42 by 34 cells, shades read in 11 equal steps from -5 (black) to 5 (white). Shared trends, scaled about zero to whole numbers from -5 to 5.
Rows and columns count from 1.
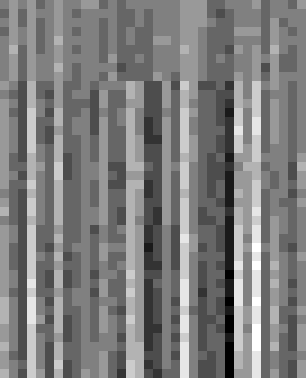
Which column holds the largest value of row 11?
29
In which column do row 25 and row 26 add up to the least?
26
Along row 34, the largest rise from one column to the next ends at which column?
27
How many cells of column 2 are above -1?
28
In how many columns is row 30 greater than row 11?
9
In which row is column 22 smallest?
35
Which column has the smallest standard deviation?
10
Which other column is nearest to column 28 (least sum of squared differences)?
34
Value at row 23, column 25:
-2
